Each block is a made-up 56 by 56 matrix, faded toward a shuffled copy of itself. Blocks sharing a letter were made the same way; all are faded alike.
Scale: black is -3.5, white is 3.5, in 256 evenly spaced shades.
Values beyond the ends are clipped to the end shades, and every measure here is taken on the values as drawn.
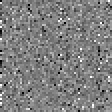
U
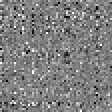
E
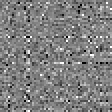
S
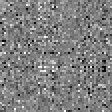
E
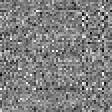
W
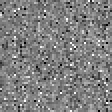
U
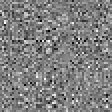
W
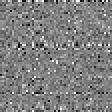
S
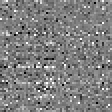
E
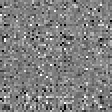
E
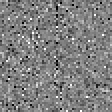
U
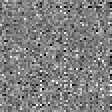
E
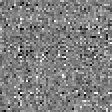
E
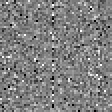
U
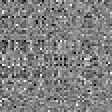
S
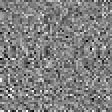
W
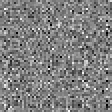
W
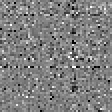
E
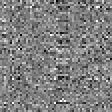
W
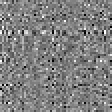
S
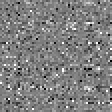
E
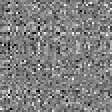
S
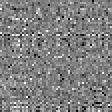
S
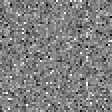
U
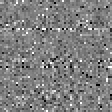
E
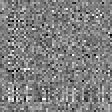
W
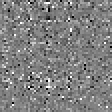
E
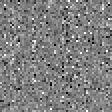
U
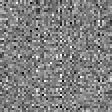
W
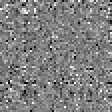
E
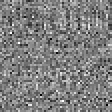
W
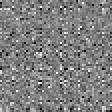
S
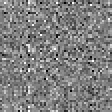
W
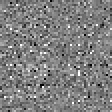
E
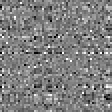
S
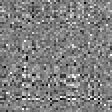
S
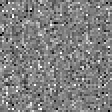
U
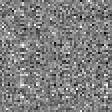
W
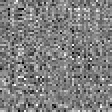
W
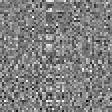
W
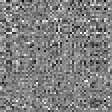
S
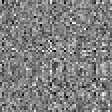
W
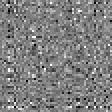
S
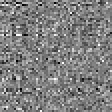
W
